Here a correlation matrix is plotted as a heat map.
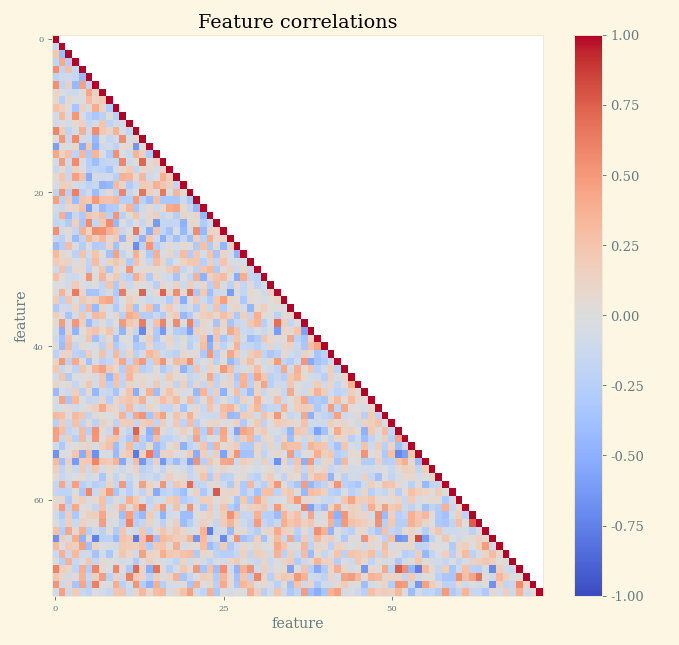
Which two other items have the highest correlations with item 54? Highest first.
65, 14
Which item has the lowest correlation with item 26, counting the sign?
33
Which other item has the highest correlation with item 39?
64
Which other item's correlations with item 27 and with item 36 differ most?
12
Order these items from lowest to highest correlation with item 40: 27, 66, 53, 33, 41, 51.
51, 41, 33, 66, 53, 27
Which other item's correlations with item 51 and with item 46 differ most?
69
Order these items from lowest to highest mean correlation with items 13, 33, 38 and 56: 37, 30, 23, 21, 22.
23, 21, 30, 22, 37
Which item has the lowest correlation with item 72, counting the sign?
39
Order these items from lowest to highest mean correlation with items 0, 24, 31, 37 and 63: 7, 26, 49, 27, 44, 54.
27, 54, 26, 44, 49, 7
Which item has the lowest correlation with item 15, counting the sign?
24
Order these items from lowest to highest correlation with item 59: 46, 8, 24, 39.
46, 39, 8, 24
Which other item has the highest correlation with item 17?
22
